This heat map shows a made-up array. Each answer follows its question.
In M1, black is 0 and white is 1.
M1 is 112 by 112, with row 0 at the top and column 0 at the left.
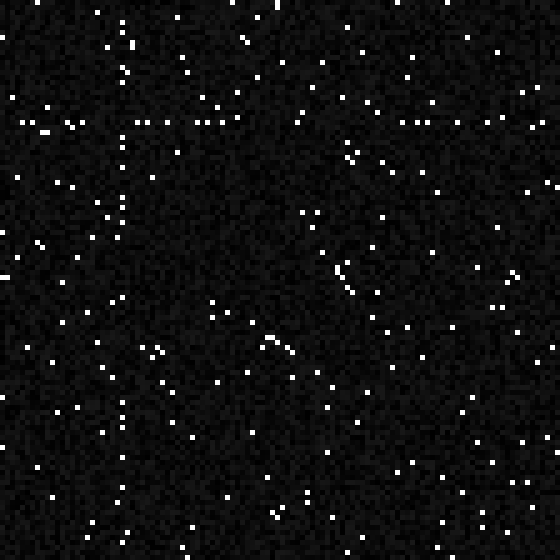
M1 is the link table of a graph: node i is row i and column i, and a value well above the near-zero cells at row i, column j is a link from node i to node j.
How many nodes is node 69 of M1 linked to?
6
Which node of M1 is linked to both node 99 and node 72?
node 10
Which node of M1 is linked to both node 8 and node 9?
node 26
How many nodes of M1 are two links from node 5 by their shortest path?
5
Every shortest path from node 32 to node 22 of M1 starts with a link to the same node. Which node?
node 70
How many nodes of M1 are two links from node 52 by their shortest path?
5
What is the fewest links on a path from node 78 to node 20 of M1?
2
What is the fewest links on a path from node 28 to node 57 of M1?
2
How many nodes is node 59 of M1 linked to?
1
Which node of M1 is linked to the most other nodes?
node 24
